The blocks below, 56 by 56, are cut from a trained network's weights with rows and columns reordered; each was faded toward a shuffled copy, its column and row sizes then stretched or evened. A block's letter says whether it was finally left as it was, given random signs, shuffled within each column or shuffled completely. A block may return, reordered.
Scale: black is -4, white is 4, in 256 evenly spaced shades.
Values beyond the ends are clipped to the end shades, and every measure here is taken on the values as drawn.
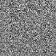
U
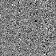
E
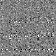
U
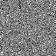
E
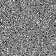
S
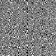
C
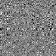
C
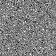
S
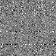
U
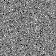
S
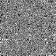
U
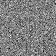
S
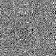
C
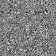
U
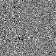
U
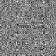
C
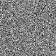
E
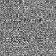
C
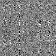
U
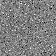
S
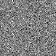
E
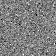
S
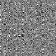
C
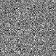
C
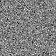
S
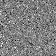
S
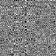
C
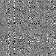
U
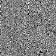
E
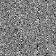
E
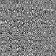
C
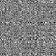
C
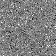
S
